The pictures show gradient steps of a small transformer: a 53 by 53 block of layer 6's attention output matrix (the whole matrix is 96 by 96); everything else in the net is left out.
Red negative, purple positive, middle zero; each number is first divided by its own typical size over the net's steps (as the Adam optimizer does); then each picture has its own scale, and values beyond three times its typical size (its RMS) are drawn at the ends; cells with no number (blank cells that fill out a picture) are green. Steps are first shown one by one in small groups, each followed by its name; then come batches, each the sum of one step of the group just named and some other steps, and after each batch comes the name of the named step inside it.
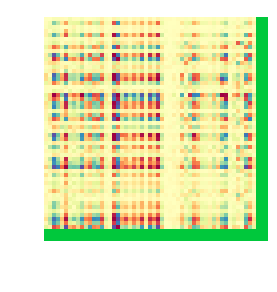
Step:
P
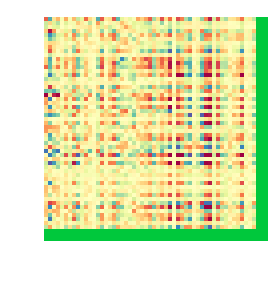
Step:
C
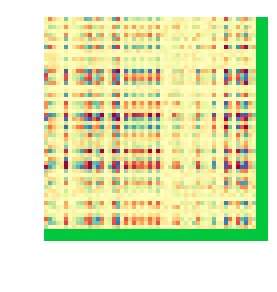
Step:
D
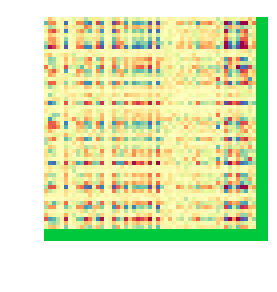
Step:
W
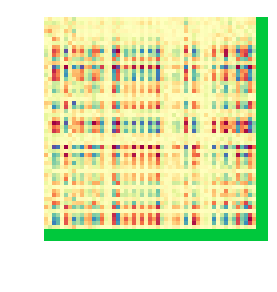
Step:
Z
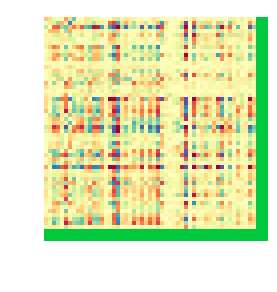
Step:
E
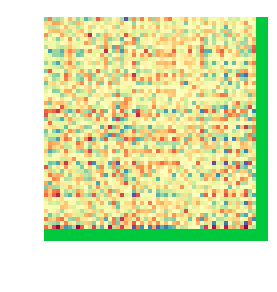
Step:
D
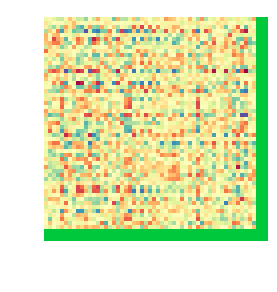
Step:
D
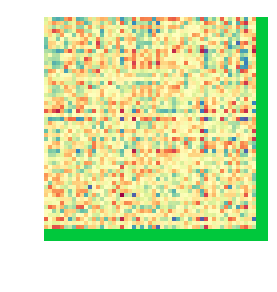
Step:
W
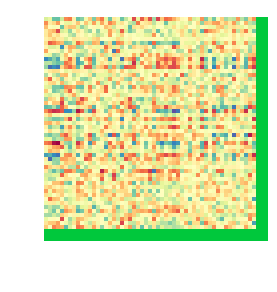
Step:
P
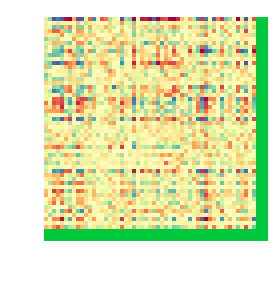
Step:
C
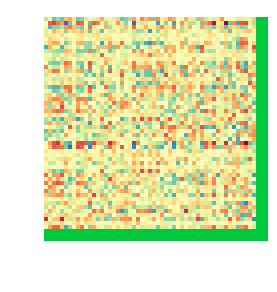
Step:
W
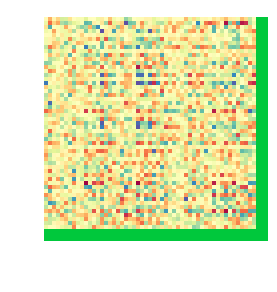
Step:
W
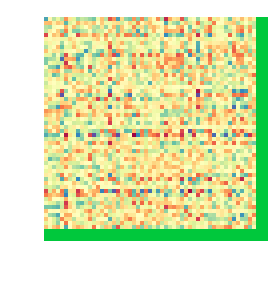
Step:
P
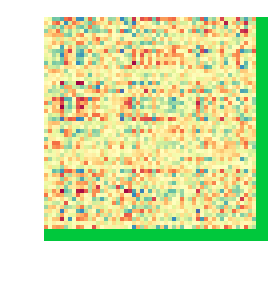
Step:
W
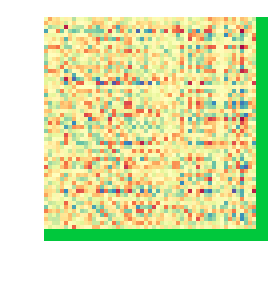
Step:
D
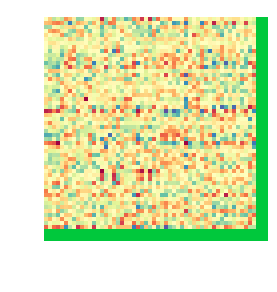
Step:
E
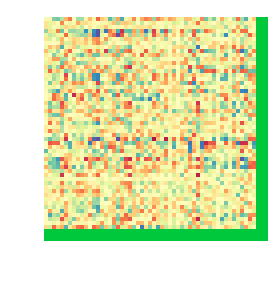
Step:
P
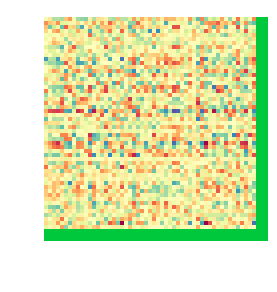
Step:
D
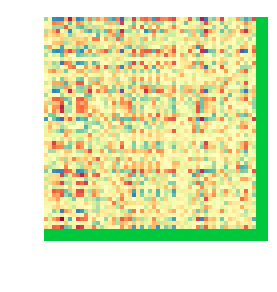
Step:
D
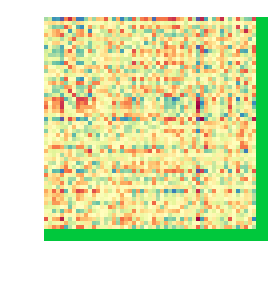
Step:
D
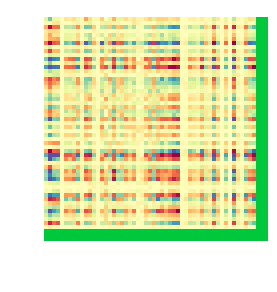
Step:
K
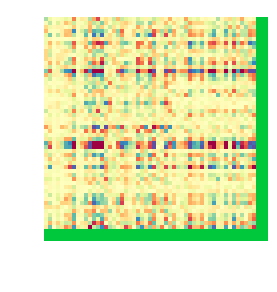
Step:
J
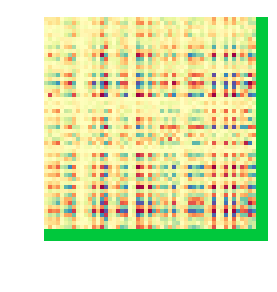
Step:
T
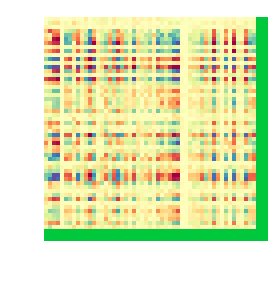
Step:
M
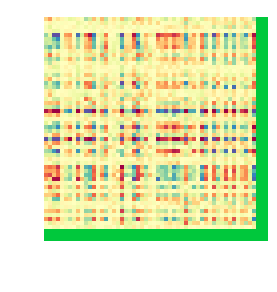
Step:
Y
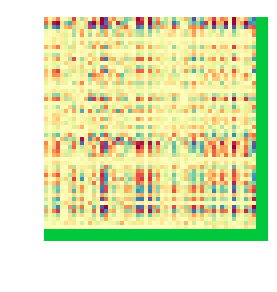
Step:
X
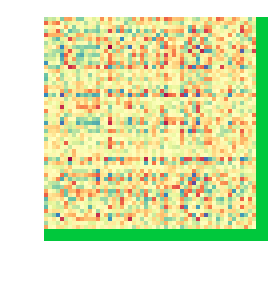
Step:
X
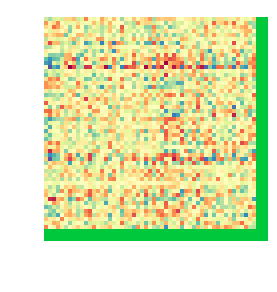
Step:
K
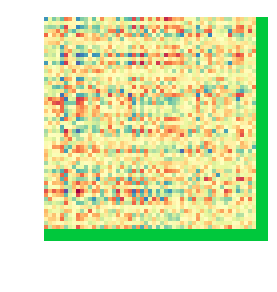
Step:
J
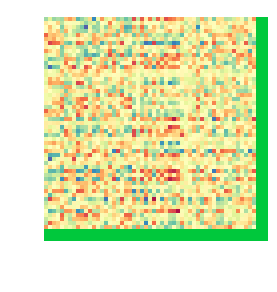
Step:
K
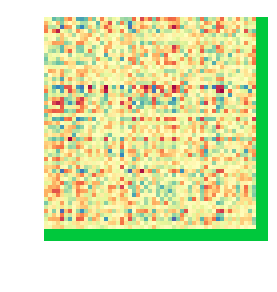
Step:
Y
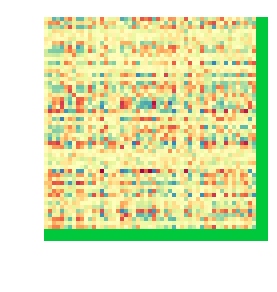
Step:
T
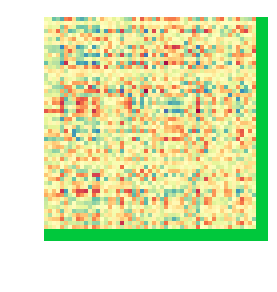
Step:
Y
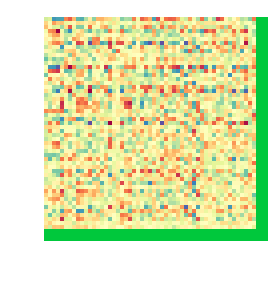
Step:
M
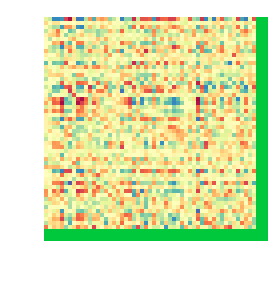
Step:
T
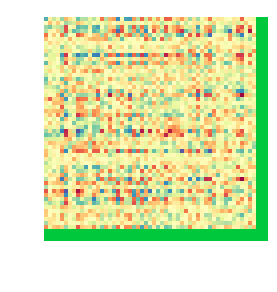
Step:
J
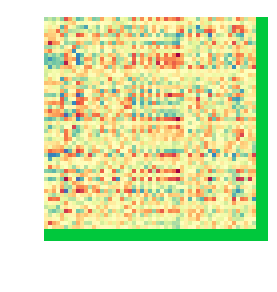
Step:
K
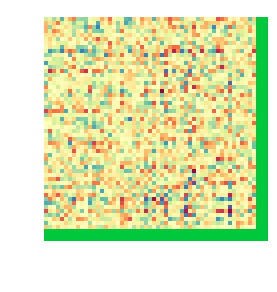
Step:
J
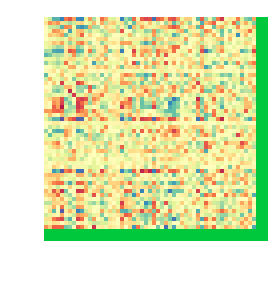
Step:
T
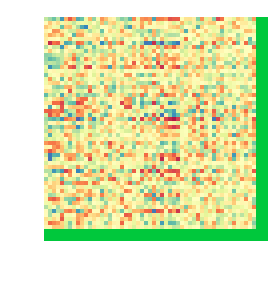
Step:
K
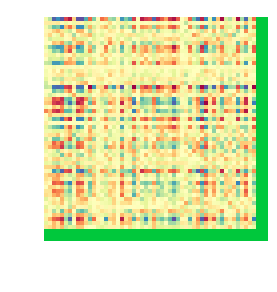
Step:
Y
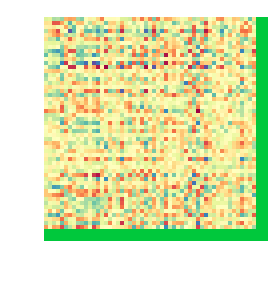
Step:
X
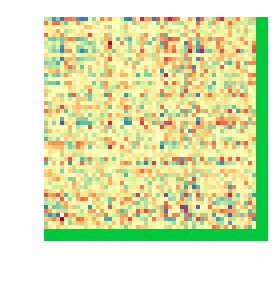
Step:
T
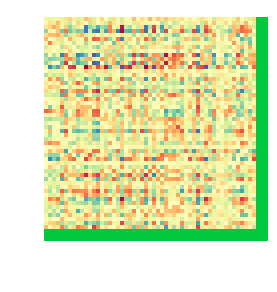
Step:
K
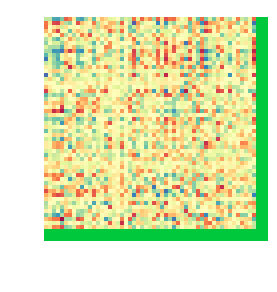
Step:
Y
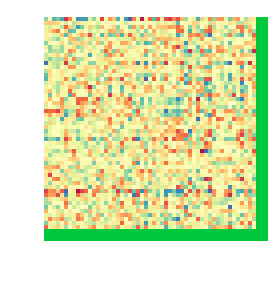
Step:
Y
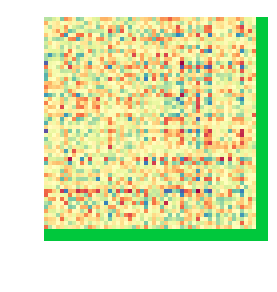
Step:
J
